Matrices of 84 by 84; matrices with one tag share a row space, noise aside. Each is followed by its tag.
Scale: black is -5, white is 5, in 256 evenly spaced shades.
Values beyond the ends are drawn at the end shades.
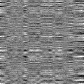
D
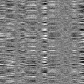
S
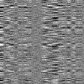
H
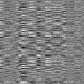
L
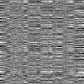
D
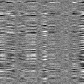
S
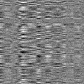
L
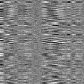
H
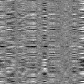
S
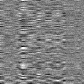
L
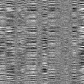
S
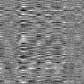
L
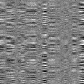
S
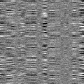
S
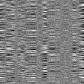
S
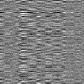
L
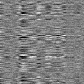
L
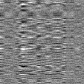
L
